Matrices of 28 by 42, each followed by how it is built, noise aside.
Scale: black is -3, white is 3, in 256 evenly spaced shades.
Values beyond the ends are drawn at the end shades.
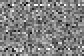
uneven rows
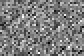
Hankel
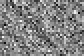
Toeplitz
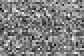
blocks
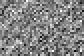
Hankel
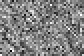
Toeplitz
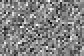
Hankel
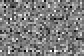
uneven rows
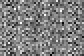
repeating rows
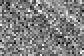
Toeplitz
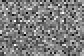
repeating columns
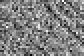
Toeplitz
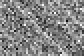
Toeplitz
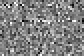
uneven rows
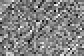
Hankel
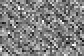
Toeplitz
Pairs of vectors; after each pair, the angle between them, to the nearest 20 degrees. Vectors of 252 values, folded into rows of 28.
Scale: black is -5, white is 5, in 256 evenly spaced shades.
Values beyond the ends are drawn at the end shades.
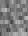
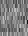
80 degrees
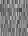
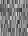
20 degrees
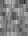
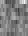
160 degrees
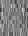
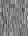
140 degrees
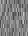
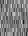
140 degrees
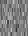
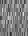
60 degrees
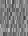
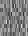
60 degrees
